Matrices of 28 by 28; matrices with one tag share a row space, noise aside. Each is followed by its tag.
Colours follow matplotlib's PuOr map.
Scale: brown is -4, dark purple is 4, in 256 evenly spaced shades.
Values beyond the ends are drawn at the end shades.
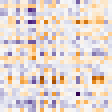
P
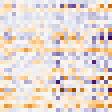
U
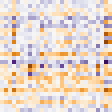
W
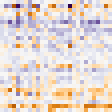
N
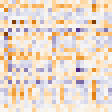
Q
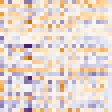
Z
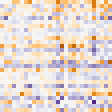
U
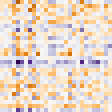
N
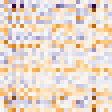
Q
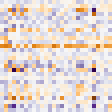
Q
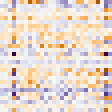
W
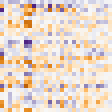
Z
